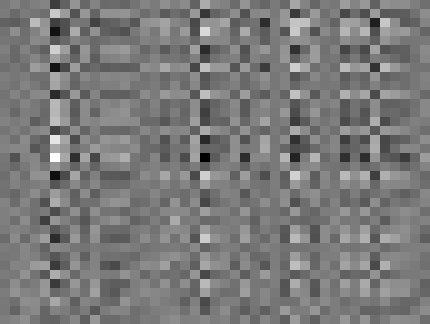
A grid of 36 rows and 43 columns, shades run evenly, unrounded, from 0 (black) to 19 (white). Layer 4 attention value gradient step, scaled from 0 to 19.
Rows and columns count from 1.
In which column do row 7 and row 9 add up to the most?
6
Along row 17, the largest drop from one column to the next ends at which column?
39
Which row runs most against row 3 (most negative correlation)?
17
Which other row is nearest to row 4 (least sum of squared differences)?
20
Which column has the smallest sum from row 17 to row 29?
5
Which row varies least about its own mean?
28
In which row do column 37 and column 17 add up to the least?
18
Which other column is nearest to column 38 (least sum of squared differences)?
27
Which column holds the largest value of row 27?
21
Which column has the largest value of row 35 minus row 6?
30
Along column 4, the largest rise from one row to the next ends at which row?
3
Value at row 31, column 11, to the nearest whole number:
9
